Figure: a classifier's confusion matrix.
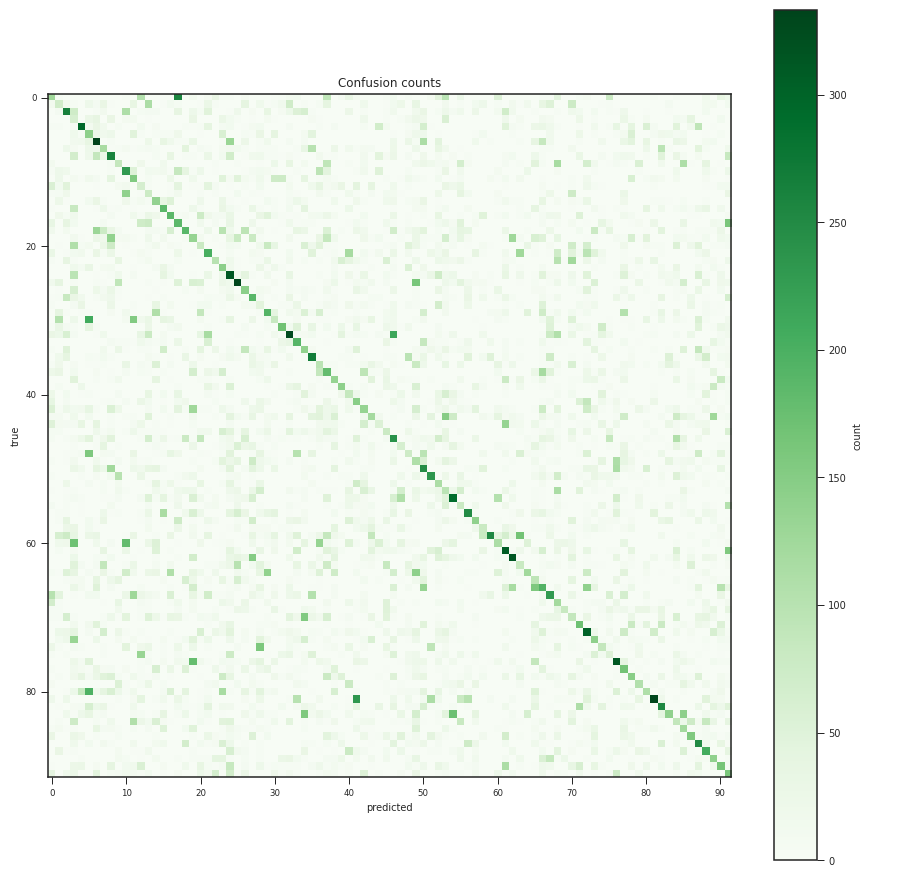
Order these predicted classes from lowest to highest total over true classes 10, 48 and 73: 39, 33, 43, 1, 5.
39, 1, 43, 33, 5
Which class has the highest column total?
24
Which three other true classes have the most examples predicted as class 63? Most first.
59, 21, 48
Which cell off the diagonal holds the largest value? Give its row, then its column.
0, 17
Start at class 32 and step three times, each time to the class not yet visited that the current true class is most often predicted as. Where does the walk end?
11
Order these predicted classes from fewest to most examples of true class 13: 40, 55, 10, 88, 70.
88, 40, 55, 70, 10
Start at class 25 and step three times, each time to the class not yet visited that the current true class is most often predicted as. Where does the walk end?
19
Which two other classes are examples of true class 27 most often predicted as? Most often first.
2, 91
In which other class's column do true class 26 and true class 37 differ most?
66
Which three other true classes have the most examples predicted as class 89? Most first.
43, 39, 72
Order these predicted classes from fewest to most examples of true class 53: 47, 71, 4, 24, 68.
4, 24, 71, 47, 68
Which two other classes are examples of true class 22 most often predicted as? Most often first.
70, 68
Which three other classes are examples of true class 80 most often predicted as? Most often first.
5, 23, 4
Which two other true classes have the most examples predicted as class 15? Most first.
56, 34
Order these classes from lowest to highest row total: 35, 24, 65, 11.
65, 11, 35, 24
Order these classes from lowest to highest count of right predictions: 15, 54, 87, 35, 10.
15, 10, 87, 35, 54
